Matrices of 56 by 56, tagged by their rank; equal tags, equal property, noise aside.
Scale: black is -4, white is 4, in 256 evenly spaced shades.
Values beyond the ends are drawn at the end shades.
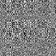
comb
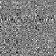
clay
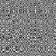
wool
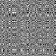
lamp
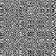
lamp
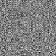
clay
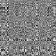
comb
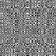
wool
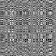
lamp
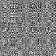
comb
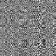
comb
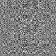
clay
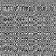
wool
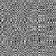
lamp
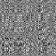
comb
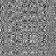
comb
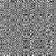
wool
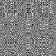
wool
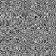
comb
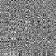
clay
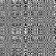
lamp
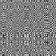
lamp
